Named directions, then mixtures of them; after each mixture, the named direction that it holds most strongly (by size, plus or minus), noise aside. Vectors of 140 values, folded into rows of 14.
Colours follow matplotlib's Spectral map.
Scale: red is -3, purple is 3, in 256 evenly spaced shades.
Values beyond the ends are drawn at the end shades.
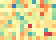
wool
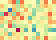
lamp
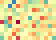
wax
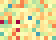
wax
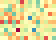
lamp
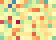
wax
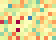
wax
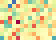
wax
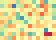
wool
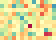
wool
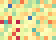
wax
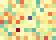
lamp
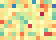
wool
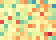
wool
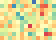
wool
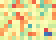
wool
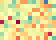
wax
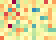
lamp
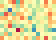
lamp
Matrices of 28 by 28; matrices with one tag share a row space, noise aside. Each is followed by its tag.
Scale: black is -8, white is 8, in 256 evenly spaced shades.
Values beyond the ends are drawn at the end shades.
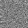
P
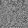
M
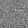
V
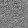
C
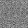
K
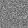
M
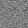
M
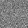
K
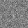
K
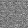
P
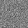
K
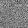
P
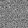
K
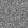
K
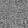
V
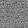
C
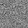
V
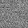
C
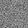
V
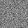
K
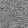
V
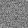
C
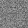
M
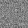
C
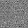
C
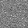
M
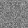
K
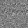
K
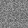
K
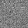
K
